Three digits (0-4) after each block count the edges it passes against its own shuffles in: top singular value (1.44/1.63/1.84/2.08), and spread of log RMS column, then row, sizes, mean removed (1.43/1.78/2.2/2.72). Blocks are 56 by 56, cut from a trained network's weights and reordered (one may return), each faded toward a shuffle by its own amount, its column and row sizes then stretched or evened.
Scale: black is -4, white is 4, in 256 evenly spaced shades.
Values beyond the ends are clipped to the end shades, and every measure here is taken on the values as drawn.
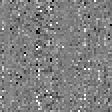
0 3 0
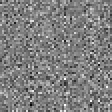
2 2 0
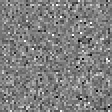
0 1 0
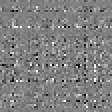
1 3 4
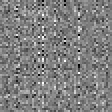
4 4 1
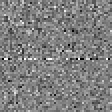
1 0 2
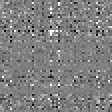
1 3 4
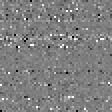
0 0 3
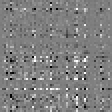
1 4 4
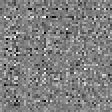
1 3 4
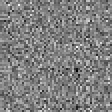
3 2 0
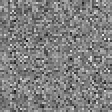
1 2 0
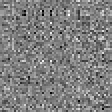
3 2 1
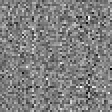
2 2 0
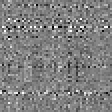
2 1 4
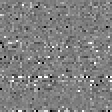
2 0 3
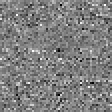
0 1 3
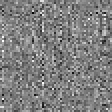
3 3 0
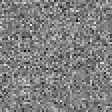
1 0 0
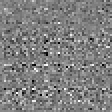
3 2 4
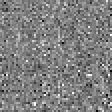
1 2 1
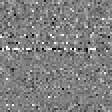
1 0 3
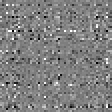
2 3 4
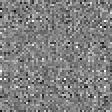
2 1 3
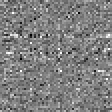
1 2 2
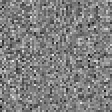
2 2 0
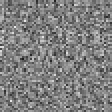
3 0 1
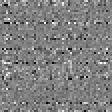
1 2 4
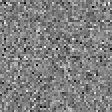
1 0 1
